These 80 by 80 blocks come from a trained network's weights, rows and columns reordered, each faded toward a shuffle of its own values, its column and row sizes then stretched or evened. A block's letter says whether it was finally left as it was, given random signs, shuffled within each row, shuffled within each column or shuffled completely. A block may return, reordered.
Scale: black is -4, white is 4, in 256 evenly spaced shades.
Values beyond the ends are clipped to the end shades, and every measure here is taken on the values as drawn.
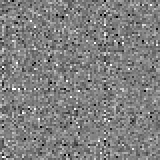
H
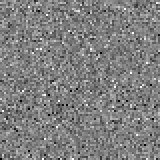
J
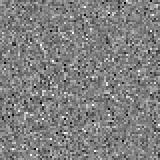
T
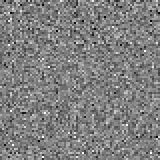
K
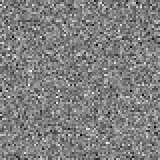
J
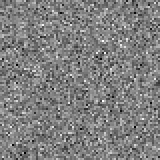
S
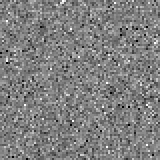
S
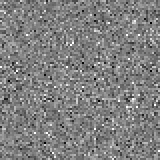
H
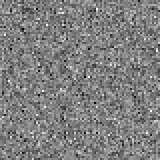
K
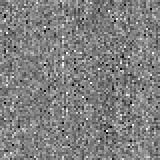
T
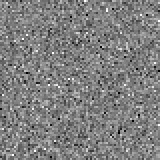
S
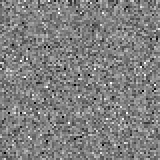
J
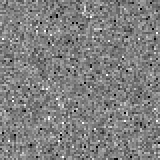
S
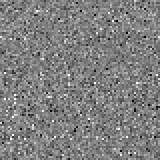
J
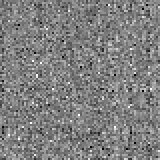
K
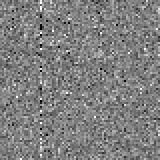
T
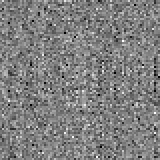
K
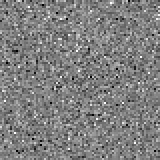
J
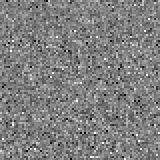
J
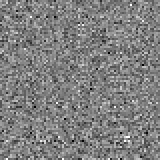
K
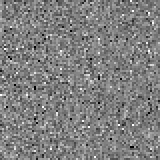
T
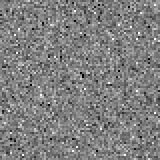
S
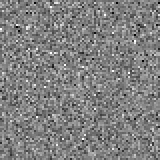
H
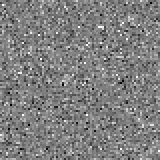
S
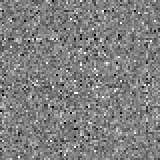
H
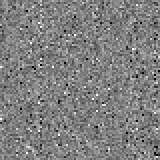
T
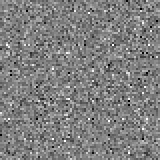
H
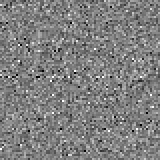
J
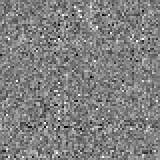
H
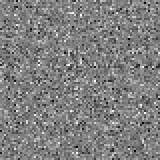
H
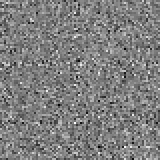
H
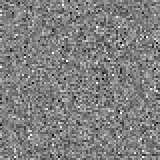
T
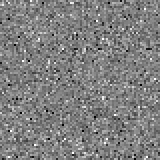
J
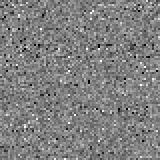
J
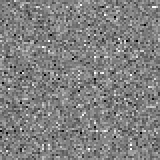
H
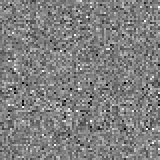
K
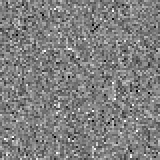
T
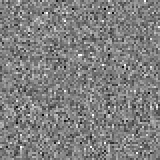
K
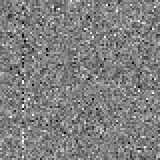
T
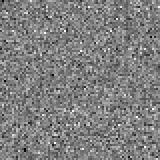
J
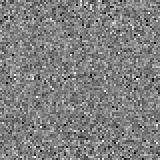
J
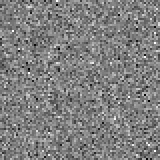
T
